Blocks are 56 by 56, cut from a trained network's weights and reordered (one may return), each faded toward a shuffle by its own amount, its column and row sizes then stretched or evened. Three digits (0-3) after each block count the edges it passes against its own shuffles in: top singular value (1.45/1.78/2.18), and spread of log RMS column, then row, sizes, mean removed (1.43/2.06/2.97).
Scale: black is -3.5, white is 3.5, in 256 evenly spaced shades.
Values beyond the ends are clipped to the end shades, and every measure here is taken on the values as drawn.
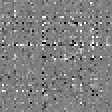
1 2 2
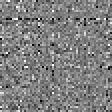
1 2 2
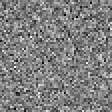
0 0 0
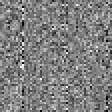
2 2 0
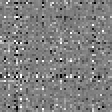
1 2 2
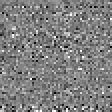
0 1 2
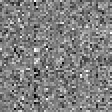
2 2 0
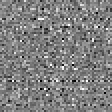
2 0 2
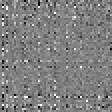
1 2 2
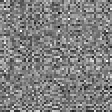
3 0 1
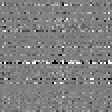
2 1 3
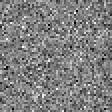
0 1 0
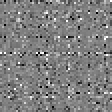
1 2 2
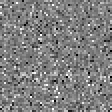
0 1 0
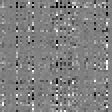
2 3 2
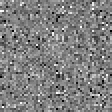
1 1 0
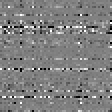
3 1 3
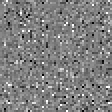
0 2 1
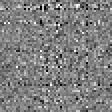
0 2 2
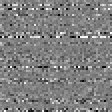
2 0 3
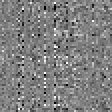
1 3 1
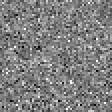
0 0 1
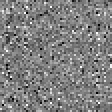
1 1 0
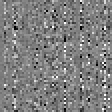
0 3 0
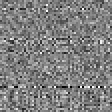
3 0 2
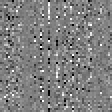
0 3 0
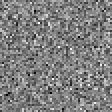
1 0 1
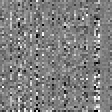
1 3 1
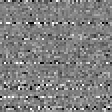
1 0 3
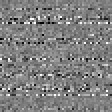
1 0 3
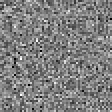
2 0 0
